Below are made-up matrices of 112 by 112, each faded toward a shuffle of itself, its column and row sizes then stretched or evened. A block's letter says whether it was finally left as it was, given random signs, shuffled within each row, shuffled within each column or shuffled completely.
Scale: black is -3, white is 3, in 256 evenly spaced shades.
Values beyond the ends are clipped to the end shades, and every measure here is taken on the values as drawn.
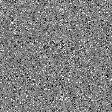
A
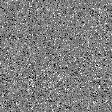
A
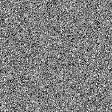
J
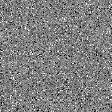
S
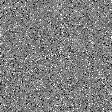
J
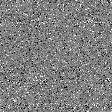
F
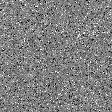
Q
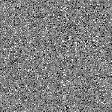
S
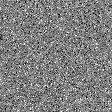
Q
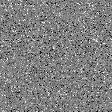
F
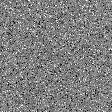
Q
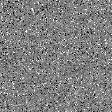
A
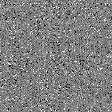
S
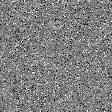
J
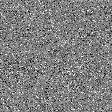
F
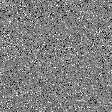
F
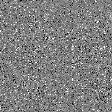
S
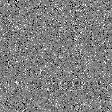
S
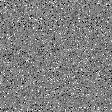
F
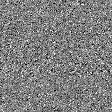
F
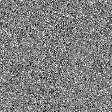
A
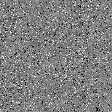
J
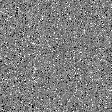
J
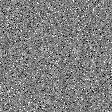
Q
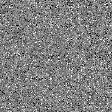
A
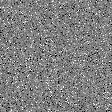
Q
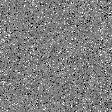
J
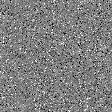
J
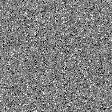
J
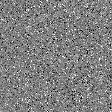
J
